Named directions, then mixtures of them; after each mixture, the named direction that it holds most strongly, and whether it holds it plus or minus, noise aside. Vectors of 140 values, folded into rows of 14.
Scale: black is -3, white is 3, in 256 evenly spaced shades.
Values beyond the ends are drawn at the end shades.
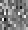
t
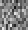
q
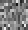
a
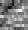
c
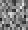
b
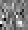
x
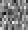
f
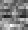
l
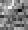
c, minus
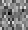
f, plus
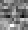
l, plus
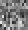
x, plus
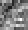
c, plus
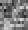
l, plus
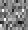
q, plus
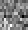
l, plus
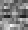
l, plus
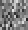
q, minus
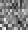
q, plus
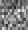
q, plus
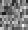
f, plus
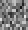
b, minus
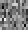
a, minus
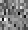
t, minus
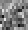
c, minus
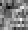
c, plus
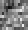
c, plus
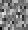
f, minus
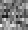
l, plus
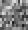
c, minus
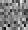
a, minus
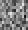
b, plus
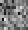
t, minus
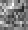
c, minus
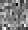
a, plus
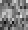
f, minus
